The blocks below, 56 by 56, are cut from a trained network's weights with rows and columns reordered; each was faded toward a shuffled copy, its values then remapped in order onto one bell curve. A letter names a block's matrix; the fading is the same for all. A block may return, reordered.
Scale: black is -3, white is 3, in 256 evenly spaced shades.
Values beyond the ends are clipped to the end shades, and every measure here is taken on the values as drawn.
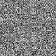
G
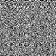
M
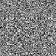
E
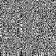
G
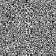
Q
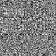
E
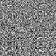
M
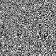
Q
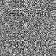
M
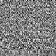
M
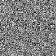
Q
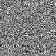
M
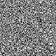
G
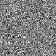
Q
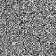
Q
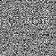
G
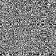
E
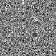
G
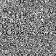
Q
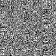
G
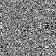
Q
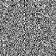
Q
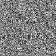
Q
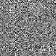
Q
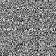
E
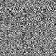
E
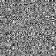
Q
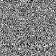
Q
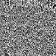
G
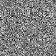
E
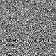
M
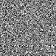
Q
